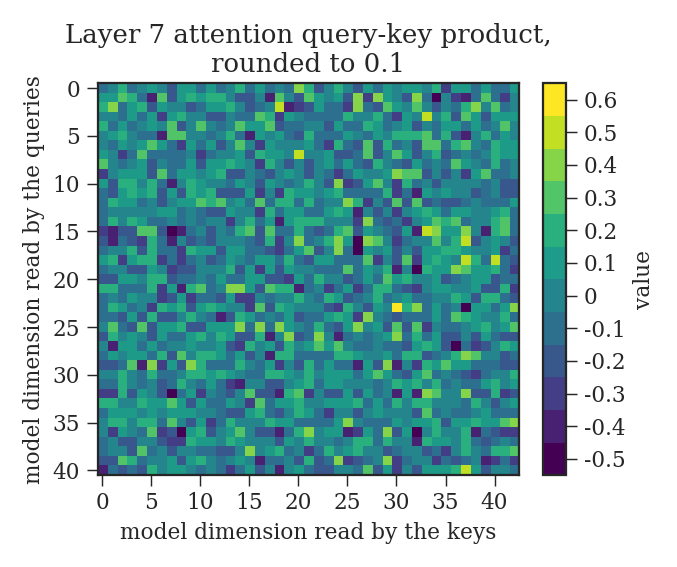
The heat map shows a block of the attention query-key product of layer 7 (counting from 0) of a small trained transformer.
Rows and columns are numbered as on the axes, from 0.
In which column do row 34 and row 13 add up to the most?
33
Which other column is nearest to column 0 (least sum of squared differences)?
13
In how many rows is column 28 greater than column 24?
14
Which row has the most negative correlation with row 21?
31
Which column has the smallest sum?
26
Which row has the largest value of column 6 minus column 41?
1
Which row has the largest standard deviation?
15
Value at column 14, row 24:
0.2
